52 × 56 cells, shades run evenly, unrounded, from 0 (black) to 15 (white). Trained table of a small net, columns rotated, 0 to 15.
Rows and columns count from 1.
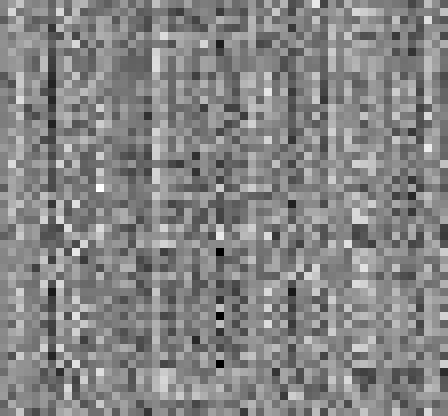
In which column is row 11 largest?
3
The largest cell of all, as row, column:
24, 13
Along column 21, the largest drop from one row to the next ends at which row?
32
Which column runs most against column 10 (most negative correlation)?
21
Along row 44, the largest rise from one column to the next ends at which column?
8
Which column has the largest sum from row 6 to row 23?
20
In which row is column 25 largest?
50
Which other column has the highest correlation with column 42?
55
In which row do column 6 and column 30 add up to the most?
25
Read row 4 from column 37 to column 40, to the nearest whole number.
3 8 7 9
